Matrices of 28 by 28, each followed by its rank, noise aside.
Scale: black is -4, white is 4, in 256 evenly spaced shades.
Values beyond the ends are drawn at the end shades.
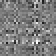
three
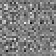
four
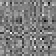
four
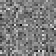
six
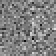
six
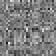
four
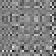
two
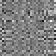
three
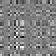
two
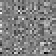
four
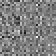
three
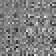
six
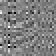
three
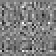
four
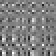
two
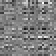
three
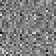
four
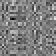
four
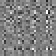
three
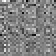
four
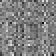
four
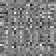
four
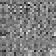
six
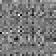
four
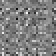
three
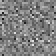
six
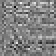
four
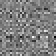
four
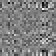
three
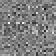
six
